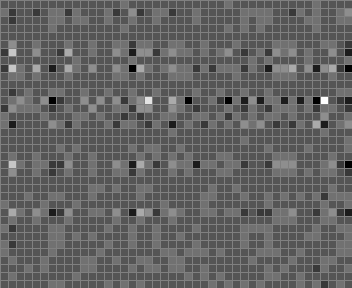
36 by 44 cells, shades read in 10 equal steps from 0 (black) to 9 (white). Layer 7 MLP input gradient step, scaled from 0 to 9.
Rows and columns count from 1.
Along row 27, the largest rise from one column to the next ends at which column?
18
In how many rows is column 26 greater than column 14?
11
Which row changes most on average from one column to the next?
13
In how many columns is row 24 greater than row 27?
10
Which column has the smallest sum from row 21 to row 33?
17
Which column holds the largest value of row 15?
41
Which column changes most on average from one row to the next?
2
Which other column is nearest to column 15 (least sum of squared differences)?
37
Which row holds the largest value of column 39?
9
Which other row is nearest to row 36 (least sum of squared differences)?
4
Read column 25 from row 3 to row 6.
4 3 3 3
